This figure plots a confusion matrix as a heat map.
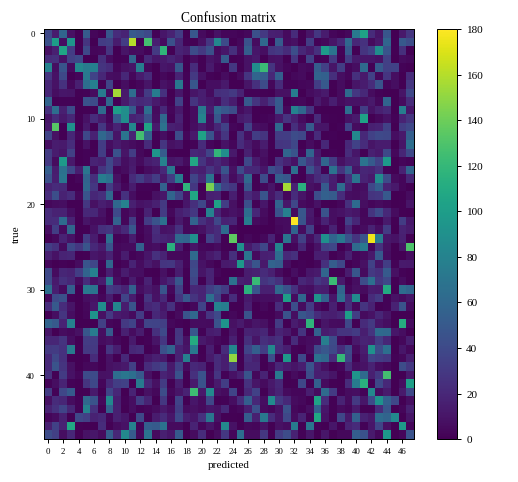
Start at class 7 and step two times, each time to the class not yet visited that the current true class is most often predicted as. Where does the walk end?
10
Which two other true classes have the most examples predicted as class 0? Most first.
4, 30
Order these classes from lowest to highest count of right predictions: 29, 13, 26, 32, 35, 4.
13, 29, 32, 35, 26, 4
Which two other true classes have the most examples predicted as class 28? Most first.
4, 45
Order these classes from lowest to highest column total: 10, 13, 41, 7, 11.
7, 10, 13, 41, 11
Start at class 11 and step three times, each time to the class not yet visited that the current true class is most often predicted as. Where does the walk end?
47
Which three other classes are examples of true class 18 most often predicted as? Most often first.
31, 21, 33
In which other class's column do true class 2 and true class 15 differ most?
19
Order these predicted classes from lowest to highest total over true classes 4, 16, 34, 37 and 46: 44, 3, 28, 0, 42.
44, 42, 28, 0, 3
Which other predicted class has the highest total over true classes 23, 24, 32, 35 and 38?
42
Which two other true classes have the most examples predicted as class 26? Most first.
30, 22
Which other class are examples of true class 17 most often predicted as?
43
